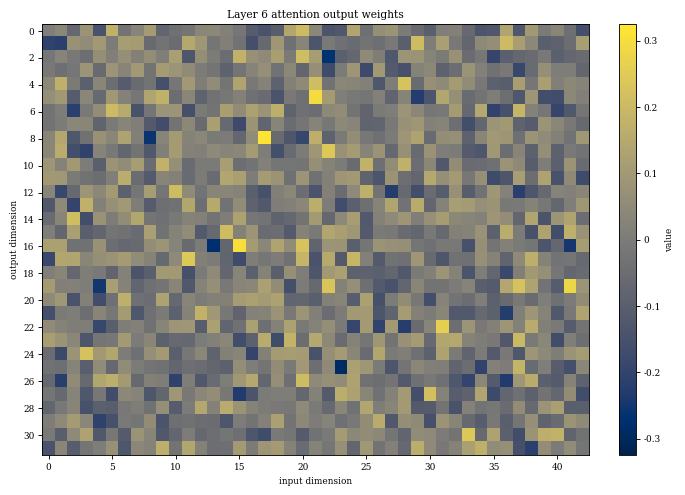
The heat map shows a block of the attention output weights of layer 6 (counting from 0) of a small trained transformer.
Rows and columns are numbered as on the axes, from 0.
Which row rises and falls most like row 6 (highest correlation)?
11
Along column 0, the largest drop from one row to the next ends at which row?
17
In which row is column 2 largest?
14
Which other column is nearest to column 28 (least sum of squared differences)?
12
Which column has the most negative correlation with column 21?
18
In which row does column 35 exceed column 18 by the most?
9
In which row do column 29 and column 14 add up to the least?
5
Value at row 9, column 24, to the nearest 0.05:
0.1
